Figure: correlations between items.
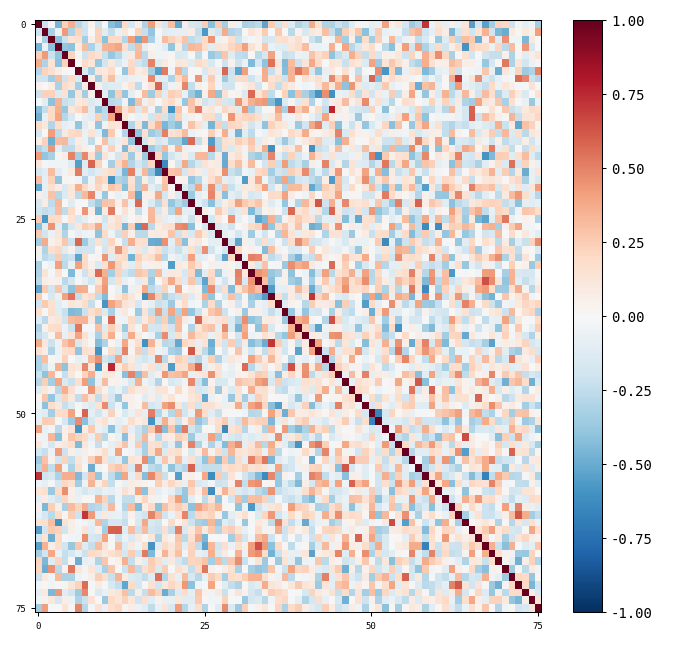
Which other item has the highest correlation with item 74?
65
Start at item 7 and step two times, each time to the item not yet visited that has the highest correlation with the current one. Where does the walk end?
72
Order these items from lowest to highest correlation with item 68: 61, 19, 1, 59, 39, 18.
1, 39, 18, 61, 19, 59
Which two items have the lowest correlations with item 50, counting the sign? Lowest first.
51, 37
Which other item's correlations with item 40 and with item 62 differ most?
23
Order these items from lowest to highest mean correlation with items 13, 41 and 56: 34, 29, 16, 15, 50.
16, 34, 50, 29, 15
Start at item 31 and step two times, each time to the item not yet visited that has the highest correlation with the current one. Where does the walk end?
11
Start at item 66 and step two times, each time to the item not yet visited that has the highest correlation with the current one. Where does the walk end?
42
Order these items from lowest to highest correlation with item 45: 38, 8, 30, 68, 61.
61, 30, 38, 8, 68
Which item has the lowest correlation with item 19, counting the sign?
18
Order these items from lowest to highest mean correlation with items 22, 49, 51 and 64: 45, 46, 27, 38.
38, 27, 46, 45
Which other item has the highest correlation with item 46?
57
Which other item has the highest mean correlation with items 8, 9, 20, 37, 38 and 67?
26
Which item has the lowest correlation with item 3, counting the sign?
64
